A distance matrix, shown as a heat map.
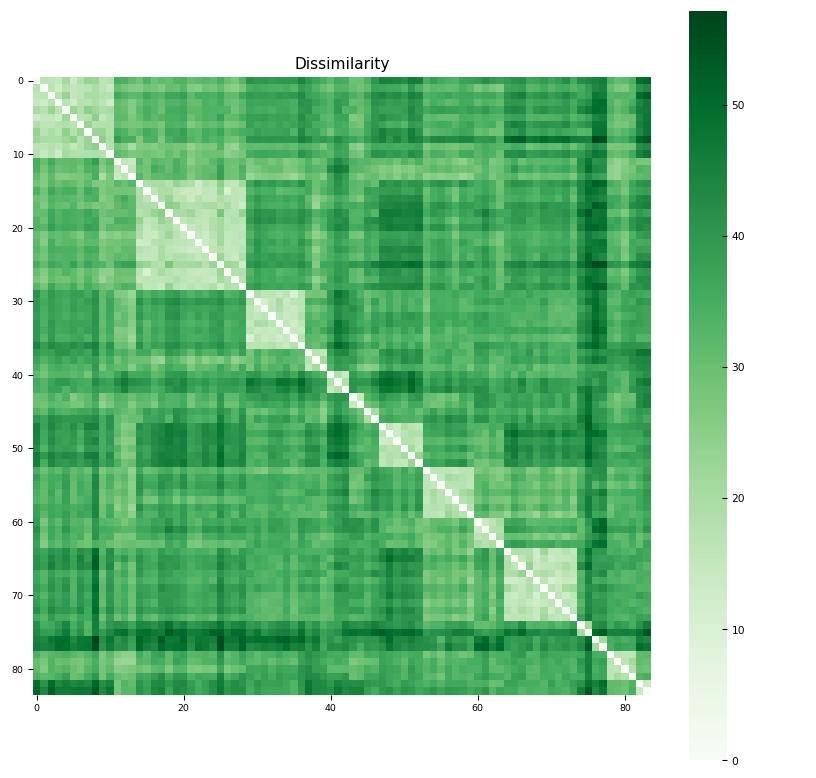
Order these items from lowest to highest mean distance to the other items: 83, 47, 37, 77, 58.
58, 37, 47, 83, 77
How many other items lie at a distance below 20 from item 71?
9
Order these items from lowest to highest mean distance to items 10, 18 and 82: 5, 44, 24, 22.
22, 24, 5, 44
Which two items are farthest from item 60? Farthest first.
77, 76
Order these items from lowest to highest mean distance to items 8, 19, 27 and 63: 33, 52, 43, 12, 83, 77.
12, 43, 33, 52, 83, 77
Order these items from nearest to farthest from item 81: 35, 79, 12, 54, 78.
78, 79, 12, 54, 35
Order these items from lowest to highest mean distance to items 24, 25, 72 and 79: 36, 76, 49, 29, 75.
29, 36, 49, 76, 75
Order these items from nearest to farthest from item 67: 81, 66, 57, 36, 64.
64, 66, 57, 81, 36
